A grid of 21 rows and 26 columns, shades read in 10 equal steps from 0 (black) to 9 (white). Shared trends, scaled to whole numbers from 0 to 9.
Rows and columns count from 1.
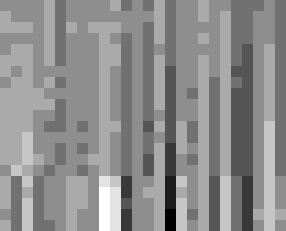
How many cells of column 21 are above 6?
5
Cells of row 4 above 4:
19
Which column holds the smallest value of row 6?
23
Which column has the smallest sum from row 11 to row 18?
16
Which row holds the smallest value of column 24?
1
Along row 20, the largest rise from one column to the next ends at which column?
17
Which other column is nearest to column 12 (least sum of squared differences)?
20
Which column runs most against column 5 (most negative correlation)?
25
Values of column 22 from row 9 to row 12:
3 3 3 3
